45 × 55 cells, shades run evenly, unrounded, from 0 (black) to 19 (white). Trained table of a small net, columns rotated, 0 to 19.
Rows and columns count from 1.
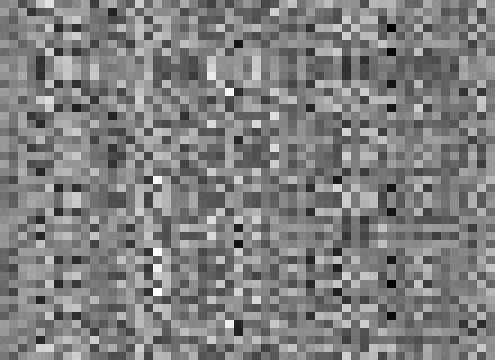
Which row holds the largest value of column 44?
44
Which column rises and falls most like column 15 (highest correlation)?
3
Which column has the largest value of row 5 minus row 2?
4
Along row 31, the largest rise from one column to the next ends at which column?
28
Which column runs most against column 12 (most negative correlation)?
41
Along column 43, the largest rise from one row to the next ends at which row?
18
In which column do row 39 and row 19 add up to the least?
13
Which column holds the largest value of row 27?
16
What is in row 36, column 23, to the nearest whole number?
8
